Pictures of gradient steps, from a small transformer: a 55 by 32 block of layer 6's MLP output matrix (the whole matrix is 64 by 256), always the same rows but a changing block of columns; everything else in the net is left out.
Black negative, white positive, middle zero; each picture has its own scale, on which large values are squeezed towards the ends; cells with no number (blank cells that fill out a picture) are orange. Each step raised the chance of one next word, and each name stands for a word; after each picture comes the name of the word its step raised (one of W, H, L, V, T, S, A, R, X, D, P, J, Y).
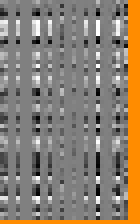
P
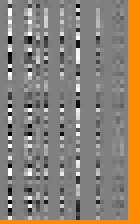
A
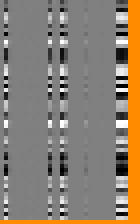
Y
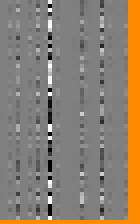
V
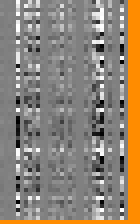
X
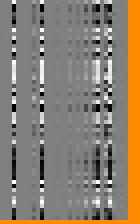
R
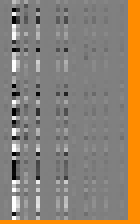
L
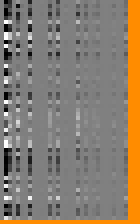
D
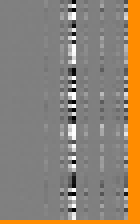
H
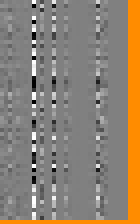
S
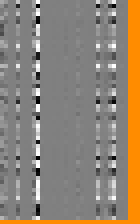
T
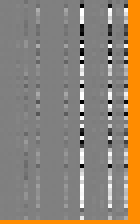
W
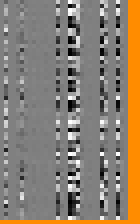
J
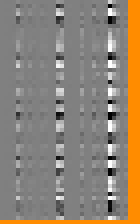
T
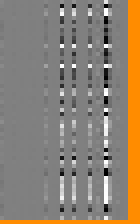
T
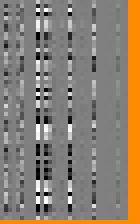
V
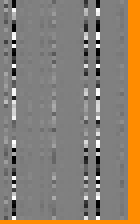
D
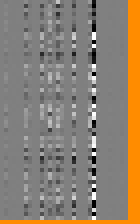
D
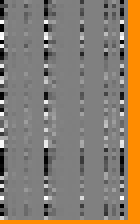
D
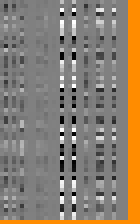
V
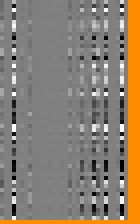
V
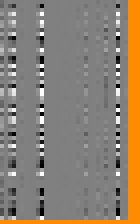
A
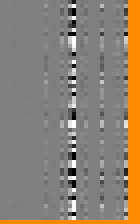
Y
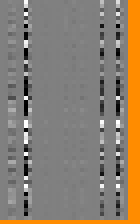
J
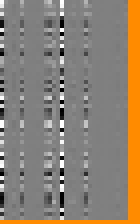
J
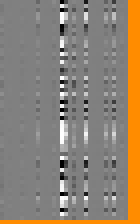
H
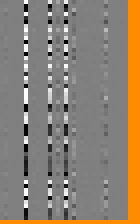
R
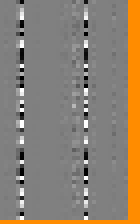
Y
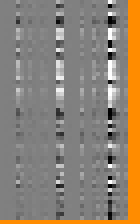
R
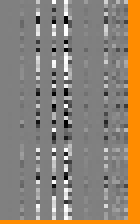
L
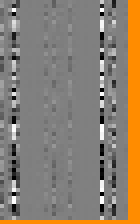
V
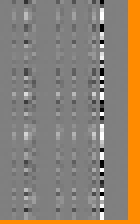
H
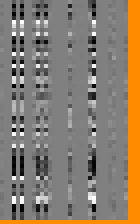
P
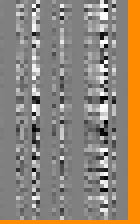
X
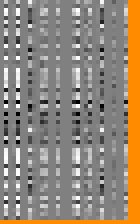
W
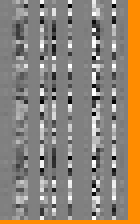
T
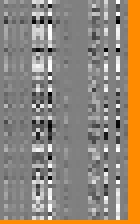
L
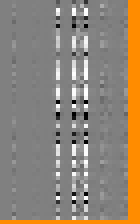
W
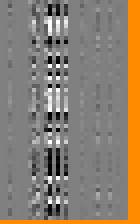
P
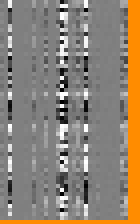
H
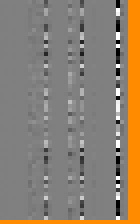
D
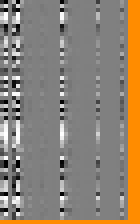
H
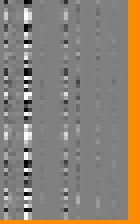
H
